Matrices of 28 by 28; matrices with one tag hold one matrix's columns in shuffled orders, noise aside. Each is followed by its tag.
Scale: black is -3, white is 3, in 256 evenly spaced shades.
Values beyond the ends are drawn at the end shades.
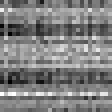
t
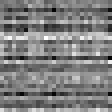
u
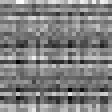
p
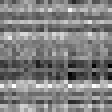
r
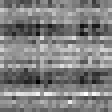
t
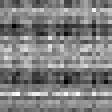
t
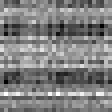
t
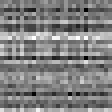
u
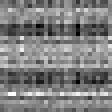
t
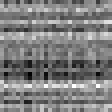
r
